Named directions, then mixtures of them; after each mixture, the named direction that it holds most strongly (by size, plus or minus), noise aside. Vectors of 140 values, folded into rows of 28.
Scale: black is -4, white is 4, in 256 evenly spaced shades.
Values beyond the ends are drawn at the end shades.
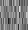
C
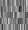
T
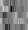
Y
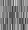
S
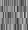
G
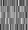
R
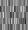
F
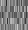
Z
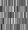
F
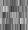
Y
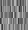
T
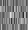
F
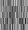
S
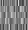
R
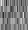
Z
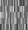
R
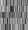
Z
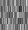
T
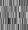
C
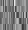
G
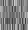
S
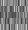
R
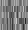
S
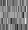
Z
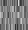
R
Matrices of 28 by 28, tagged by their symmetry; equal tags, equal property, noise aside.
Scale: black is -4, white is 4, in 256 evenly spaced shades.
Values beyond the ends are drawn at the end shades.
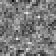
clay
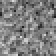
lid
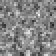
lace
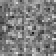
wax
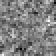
lid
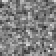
lid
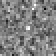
clay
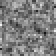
clay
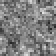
lid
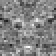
lace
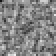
clay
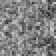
wax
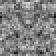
lace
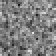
lid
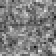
lid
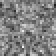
lace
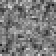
clay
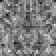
lace
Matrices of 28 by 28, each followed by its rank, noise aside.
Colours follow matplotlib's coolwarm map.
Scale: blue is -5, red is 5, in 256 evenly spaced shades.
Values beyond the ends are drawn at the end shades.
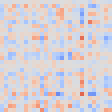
three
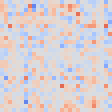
six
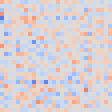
six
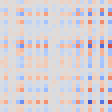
one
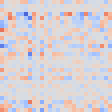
three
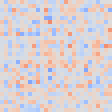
six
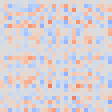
three
